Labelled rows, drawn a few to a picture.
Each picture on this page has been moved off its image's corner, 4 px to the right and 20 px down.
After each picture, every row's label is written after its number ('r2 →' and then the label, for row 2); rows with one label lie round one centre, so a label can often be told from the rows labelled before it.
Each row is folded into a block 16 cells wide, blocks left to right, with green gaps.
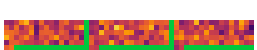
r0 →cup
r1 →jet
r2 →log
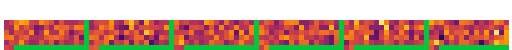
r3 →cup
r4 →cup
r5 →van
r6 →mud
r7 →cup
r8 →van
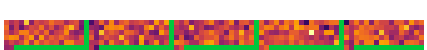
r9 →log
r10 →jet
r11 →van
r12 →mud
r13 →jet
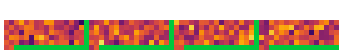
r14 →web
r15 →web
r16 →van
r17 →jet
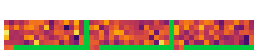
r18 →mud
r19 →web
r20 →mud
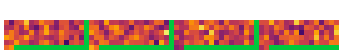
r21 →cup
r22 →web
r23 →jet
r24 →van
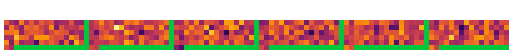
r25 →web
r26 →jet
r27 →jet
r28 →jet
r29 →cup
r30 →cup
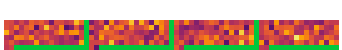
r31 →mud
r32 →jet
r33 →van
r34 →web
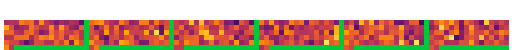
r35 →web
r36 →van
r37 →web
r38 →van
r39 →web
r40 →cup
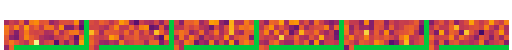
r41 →mud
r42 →mud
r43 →cup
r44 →cup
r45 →log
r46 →jet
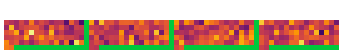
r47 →web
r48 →van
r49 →van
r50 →van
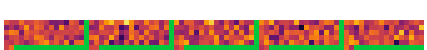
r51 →web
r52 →cup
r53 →van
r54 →van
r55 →van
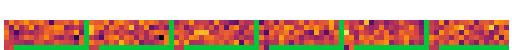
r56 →mud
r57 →mud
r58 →web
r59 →jet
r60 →log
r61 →jet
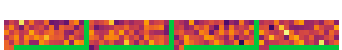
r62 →web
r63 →log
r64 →web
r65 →web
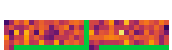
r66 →jet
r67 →log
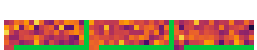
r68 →mud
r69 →van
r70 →log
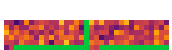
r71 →log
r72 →van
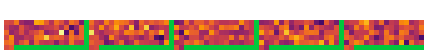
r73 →van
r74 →mud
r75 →jet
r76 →web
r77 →cup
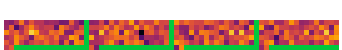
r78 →web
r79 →jet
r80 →van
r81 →van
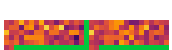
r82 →mud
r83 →mud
